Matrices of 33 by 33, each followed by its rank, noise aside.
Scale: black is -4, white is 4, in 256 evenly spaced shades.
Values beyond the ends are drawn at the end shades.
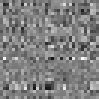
three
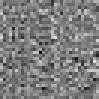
eight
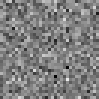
eight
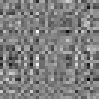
three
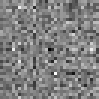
six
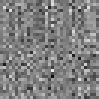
six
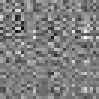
four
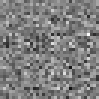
six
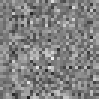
eight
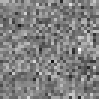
eight
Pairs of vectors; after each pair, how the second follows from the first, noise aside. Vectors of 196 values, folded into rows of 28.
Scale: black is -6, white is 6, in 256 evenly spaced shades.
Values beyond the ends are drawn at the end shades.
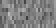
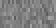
reversed, negated, shrunk.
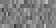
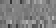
reversed, negated, partly zeroed.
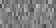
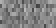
sign-scrambled.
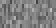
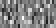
reversed, scaled up.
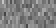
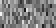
wrapped around, scaled up.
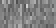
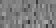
reversed, negated, partly zeroed.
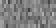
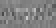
reversed, negated, partly zeroed.
